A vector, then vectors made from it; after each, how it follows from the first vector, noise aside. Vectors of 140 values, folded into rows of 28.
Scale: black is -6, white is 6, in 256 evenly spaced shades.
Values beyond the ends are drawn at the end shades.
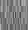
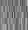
reversed.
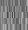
reversed.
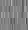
wrapped around, partly zeroed.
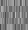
sign-scrambled.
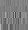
partly zeroed.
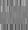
partly zeroed.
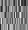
negated, scaled up.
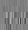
wrapped around, partly zeroed.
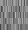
sign-scrambled.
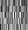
negated, scaled up.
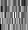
negated, scaled up.
